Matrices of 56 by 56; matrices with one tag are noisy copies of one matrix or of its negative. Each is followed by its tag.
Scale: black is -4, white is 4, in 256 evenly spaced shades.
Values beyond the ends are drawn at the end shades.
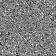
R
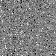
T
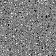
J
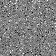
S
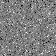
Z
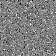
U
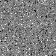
J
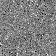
R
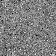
T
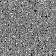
J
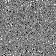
Z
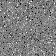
U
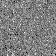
T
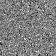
R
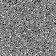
S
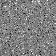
S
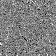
R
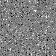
J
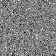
T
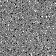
J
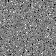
Z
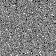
S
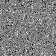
Z
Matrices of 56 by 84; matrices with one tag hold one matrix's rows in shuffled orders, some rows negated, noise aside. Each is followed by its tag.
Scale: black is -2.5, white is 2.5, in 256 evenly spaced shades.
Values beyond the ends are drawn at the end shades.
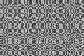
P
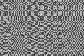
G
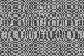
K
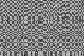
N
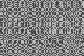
P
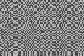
K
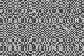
P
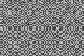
P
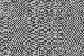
G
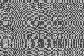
G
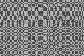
N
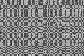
N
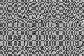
P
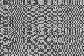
G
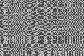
G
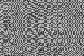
G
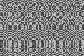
P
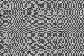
G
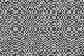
K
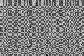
P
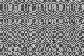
P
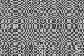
K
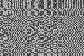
G
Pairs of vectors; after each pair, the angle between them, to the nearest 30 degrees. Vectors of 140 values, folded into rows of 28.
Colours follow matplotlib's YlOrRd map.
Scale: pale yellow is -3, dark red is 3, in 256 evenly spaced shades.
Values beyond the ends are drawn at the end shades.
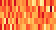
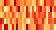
60 degrees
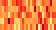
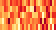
30 degrees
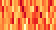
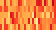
90 degrees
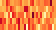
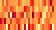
30 degrees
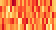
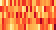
90 degrees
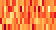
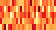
30 degrees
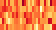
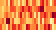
120 degrees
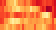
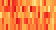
120 degrees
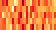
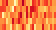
30 degrees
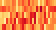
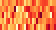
90 degrees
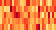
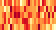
30 degrees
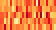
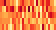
120 degrees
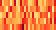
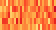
90 degrees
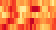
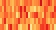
120 degrees
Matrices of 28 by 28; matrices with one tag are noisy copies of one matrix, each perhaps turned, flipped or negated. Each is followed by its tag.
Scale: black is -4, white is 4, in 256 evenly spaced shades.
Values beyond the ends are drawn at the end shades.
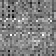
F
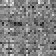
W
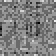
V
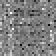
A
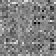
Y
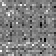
A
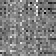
F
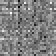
F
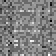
A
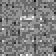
V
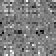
W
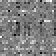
V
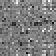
W
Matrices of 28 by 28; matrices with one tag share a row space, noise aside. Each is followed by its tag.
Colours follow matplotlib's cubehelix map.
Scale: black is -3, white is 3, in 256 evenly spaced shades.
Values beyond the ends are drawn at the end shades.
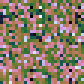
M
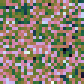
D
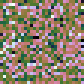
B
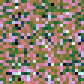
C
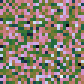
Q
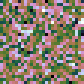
C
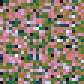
Q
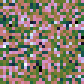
M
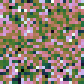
C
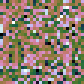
Q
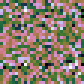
C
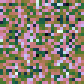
Q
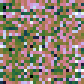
M
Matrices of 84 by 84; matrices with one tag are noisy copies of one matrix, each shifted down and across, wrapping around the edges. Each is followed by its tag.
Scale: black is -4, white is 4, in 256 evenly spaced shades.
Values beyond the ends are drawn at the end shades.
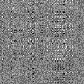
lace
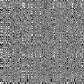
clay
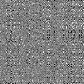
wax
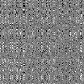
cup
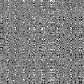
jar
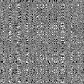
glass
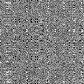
jar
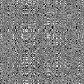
clay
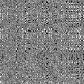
lace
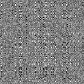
wax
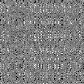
cup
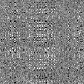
lace
